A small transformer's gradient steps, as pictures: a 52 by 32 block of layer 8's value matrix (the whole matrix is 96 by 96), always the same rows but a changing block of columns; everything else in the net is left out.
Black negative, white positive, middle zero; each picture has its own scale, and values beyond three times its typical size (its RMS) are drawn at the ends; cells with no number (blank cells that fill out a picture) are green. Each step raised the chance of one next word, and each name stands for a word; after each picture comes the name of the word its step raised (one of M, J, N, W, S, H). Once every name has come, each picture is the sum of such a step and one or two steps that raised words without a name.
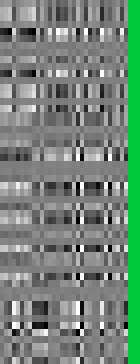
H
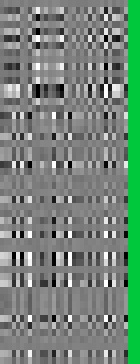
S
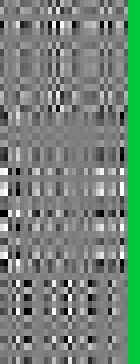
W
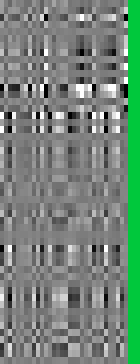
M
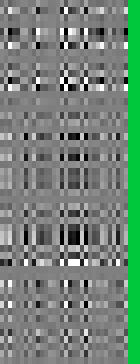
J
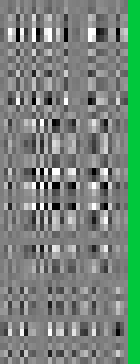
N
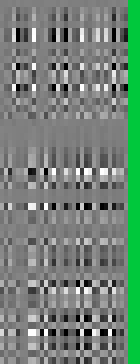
N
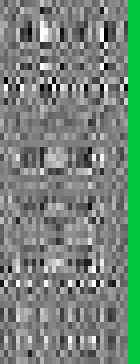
J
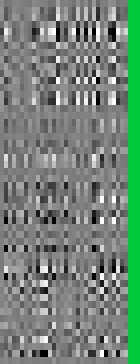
H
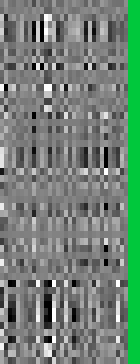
M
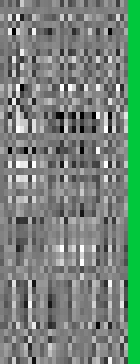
M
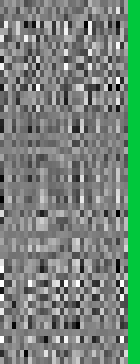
W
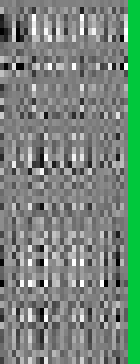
S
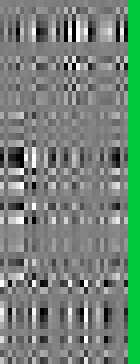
H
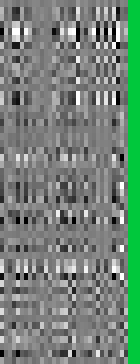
H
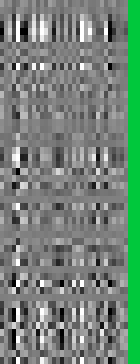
H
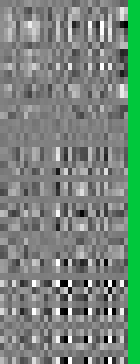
W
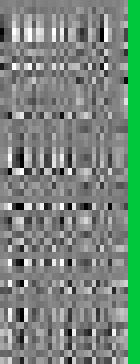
N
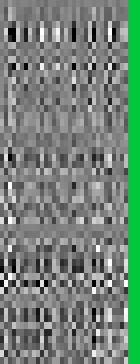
H
